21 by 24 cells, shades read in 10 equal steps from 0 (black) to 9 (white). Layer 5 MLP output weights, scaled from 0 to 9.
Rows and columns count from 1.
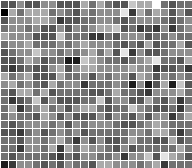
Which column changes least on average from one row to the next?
14
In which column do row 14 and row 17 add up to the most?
17
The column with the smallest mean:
1
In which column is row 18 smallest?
10
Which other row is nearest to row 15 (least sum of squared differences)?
3
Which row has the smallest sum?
13
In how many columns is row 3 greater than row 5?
10
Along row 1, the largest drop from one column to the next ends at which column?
21
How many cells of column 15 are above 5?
2
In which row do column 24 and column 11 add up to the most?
8
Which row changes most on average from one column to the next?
11
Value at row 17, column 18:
5
